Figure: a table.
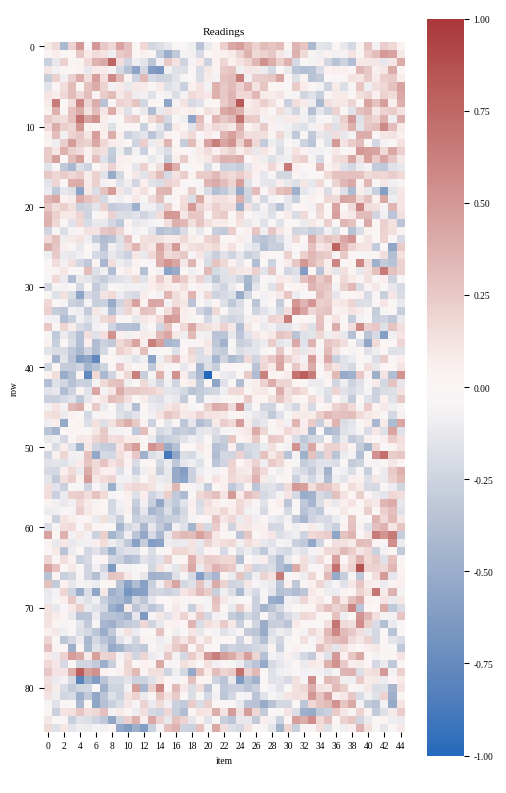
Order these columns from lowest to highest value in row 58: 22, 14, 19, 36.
14, 19, 36, 22
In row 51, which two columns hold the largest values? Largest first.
42, 41
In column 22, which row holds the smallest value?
37
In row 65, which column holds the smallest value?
8
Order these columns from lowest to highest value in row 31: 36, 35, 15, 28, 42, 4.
4, 42, 36, 28, 35, 15
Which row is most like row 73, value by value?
77
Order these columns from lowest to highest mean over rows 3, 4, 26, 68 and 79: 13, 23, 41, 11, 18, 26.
11, 13, 26, 23, 18, 41
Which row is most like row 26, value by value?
29
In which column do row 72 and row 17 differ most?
24
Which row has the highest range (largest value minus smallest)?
41
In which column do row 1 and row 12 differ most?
15
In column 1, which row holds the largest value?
7
